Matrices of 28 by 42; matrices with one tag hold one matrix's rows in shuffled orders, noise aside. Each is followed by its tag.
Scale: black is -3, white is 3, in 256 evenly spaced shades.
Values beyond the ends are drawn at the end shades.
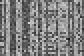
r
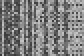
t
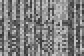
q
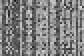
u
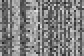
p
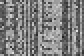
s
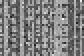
q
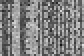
p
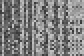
t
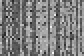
u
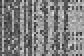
t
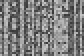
q
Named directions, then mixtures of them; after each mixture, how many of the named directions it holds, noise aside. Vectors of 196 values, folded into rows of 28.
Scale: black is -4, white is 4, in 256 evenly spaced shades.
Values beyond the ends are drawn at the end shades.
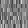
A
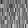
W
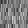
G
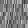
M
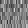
three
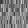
four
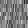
one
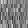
two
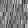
one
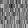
two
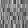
one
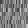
four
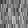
one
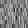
two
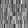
two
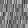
one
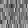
four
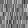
one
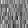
four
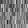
four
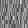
four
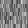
two
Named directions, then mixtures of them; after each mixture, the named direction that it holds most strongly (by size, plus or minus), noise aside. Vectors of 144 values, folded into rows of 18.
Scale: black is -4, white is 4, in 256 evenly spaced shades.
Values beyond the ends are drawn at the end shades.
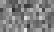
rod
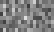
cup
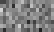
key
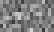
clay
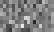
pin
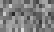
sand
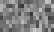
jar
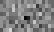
pin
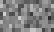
jar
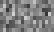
cup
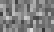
cup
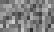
clay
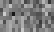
sand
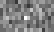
rod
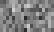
rod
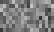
jar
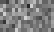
cup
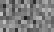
cup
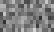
jar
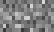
clay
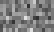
cup
